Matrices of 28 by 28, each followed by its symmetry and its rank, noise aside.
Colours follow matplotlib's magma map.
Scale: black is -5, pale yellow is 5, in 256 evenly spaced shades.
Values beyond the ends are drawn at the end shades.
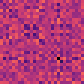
symmetric, rank three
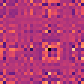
symmetric, rank two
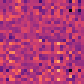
no symmetry, rank four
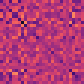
symmetric, rank three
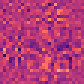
antisymmetric, rank four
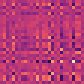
no symmetry, rank two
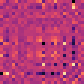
symmetric, rank three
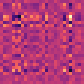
no symmetry, rank two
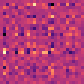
antisymmetric, rank two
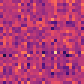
no symmetry, rank four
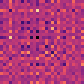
symmetric, rank two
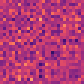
symmetric, rank four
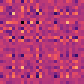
symmetric, rank two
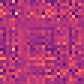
no symmetry, rank three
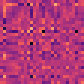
symmetric, rank three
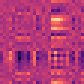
antisymmetric, rank two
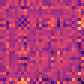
symmetric, rank three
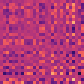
antisymmetric, rank two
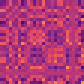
symmetric, rank two
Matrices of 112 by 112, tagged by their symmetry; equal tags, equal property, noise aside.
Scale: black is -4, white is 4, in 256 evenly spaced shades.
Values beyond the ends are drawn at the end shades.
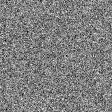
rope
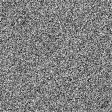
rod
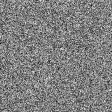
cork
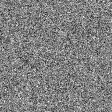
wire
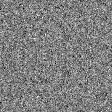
rope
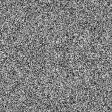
rope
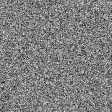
cork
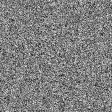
cork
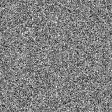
rope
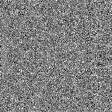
rope
